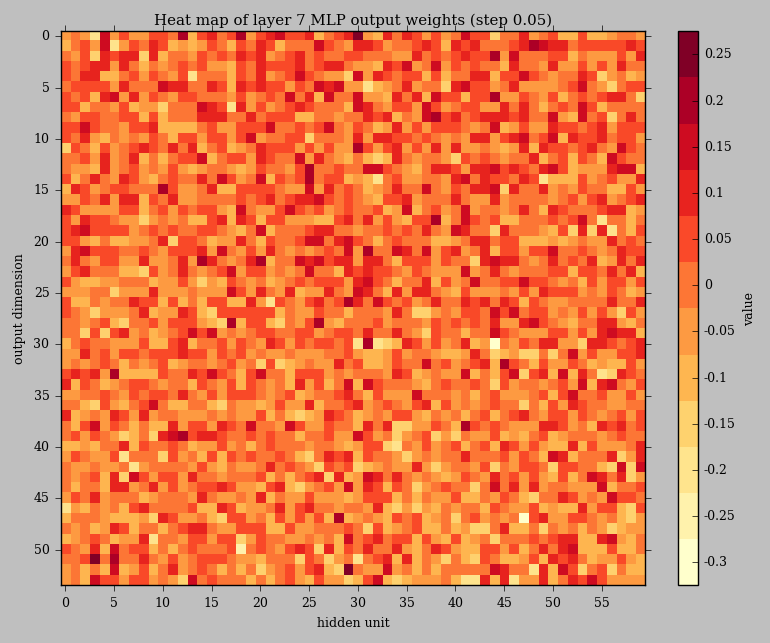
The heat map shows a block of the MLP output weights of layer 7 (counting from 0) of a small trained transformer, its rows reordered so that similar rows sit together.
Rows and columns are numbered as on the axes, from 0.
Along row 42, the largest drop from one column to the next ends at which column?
58
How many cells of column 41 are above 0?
19
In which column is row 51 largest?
3
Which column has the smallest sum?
39
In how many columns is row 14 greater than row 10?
19
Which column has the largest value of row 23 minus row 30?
44
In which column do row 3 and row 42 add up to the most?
57
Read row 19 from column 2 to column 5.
0.15 0.05 0.05 0.05
